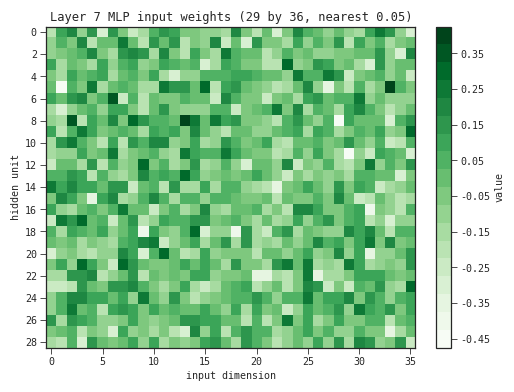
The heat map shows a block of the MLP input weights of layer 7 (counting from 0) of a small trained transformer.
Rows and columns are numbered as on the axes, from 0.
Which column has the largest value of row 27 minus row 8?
28
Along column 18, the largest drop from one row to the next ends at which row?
18
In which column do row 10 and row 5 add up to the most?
11
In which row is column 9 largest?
12
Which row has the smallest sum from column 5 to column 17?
27
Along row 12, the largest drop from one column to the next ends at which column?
24
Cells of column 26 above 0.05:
8
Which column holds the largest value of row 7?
22
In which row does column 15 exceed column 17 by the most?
16
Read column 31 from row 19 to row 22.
0.25 -0.35 -0.15 0.1
